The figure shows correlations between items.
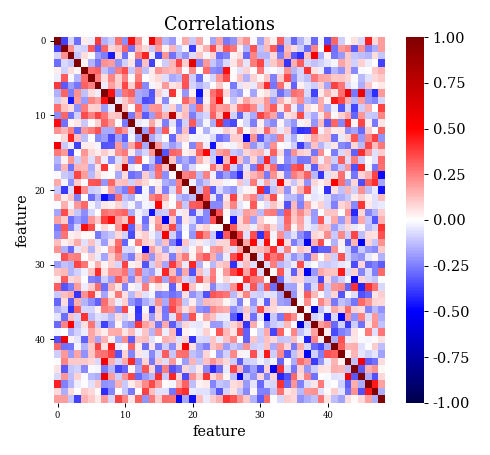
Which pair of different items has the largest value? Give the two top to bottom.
10, 17
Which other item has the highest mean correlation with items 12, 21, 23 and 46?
9
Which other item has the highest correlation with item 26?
16
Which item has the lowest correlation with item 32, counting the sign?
44
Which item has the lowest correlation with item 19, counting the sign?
45
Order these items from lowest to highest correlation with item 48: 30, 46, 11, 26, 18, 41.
18, 30, 41, 11, 46, 26
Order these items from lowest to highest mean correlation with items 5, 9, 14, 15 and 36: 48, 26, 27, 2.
2, 26, 27, 48
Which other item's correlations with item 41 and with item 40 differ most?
1
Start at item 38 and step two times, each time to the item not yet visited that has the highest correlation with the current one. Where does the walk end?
13
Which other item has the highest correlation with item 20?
3
